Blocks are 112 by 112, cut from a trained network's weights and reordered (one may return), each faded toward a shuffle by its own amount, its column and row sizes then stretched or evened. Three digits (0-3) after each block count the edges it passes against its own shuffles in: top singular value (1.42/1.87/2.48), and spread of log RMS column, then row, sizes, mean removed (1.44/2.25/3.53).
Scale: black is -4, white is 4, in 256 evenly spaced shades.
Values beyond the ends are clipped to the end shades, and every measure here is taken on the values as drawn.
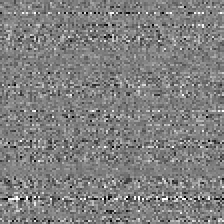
1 1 3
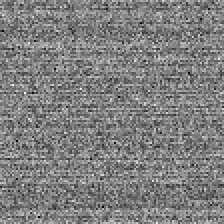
2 0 0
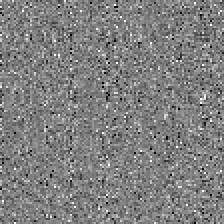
2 2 0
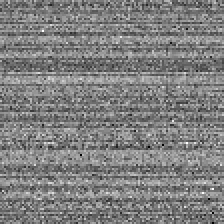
3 0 1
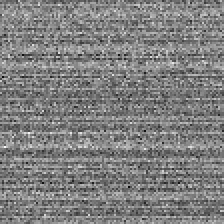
3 0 1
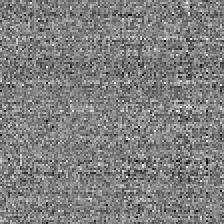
1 2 2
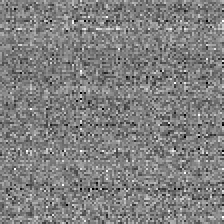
1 2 2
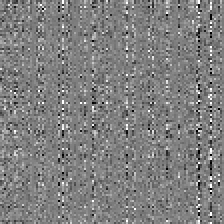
3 3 1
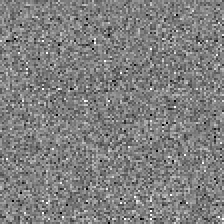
0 1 1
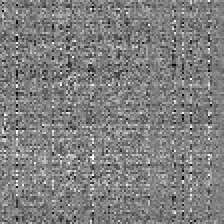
2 3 1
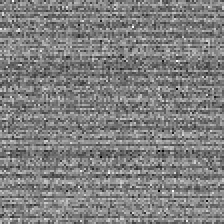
3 1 0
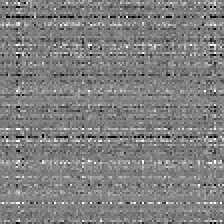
3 2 3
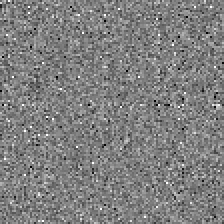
0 1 0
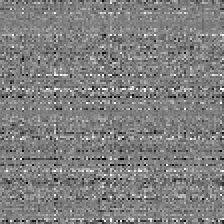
2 2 3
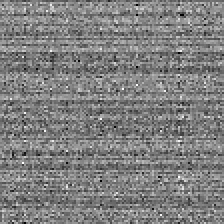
3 2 0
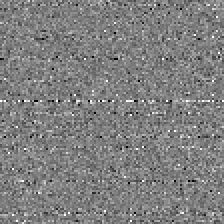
1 0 2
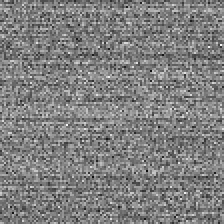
2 0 0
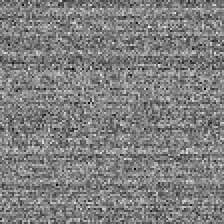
2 0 1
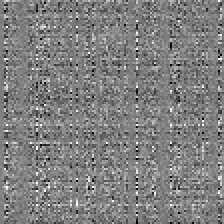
2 3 1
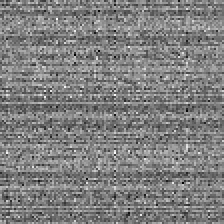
3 2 0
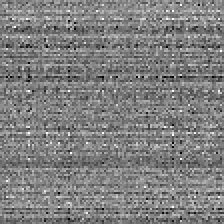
3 2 2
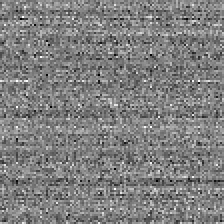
2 2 2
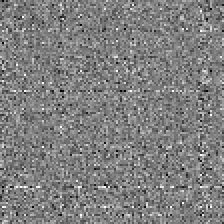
0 2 2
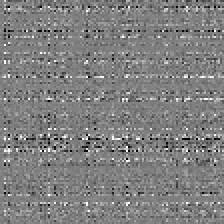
2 2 3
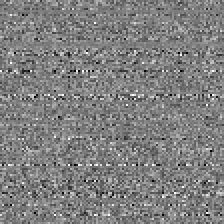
0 1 3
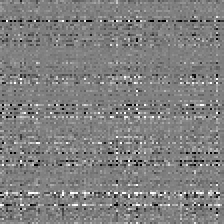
2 2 3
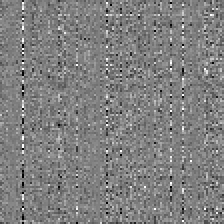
1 3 1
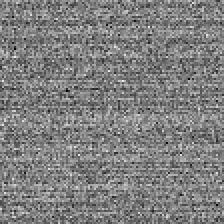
2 1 0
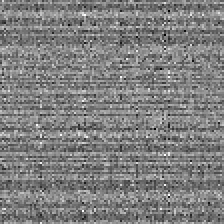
3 2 0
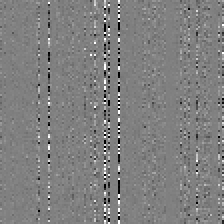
3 3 0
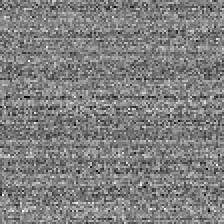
2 0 2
